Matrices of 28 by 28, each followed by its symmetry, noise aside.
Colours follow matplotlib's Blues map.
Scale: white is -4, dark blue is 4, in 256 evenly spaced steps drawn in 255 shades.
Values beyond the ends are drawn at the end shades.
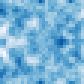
mirrored top to bottom.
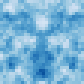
mirrored left to right.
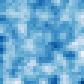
no symmetry.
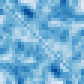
same after a half turn.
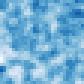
no symmetry.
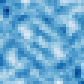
same after a half turn.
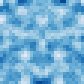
mirrored left to right.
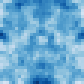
mirrored left to right.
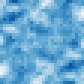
same after a half turn.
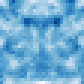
mirrored left to right.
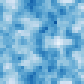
mirrored top to bottom.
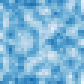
mirrored top to bottom.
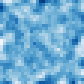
antisymmetric.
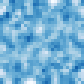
same after a half turn.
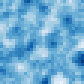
antisymmetric.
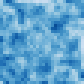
symmetric across the other diagonal.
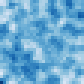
symmetric across the other diagonal.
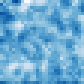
no symmetry.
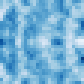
mirrored top to bottom.
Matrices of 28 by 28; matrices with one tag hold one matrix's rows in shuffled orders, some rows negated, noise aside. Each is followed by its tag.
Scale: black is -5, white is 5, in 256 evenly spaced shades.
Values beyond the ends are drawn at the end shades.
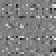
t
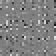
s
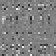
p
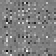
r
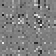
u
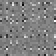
s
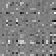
t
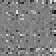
t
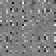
s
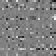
t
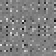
s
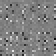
s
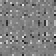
s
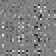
u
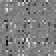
r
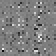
u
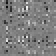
r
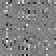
r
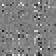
u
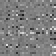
t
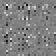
r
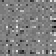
t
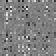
r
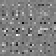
p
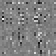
u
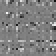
t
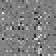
u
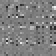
t
